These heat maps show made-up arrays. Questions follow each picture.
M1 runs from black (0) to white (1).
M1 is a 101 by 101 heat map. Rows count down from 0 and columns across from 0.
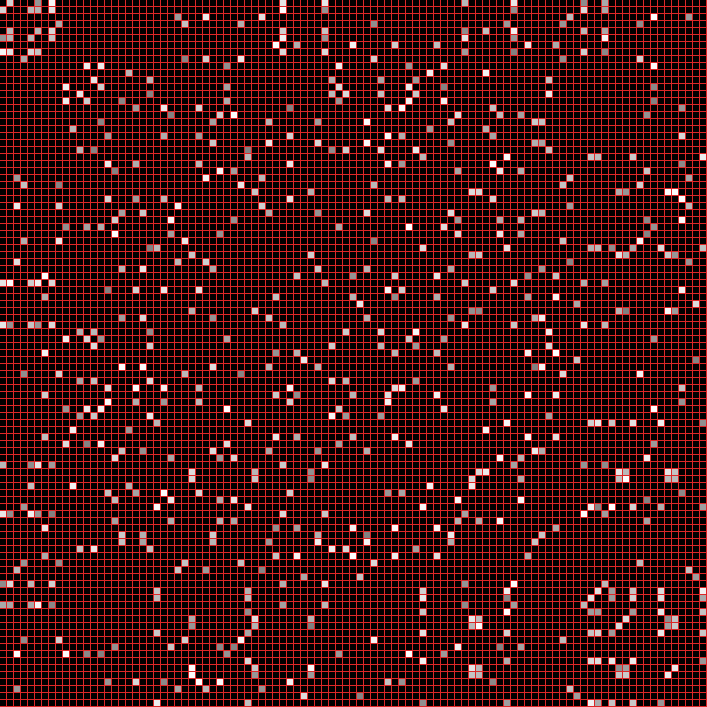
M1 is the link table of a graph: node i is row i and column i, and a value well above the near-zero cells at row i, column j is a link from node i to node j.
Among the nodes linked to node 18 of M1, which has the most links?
node 69
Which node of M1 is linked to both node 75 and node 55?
node 56
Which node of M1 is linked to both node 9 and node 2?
node 93
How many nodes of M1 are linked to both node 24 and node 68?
1
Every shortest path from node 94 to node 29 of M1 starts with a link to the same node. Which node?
node 72
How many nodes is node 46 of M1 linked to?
10
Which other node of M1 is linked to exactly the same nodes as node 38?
node 76
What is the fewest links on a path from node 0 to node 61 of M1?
4
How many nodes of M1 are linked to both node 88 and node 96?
7
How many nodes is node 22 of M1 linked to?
7
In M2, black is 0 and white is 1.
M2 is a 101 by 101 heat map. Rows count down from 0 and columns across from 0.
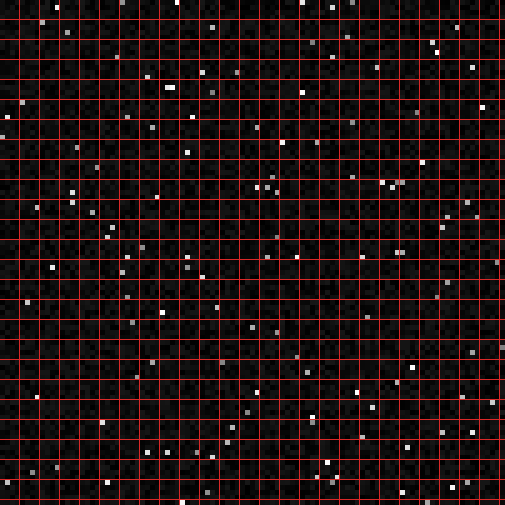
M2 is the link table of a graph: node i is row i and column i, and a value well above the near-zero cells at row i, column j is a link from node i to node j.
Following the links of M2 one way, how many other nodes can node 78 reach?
11
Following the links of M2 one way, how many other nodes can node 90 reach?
6
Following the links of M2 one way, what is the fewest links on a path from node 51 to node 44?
2
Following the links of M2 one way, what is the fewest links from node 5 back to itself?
4
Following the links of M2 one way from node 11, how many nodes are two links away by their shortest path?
4
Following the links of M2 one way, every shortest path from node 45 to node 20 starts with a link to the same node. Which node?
node 22
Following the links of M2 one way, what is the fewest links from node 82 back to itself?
5
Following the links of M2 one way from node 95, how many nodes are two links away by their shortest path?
1
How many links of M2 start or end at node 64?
1
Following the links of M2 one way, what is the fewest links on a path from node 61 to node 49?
6
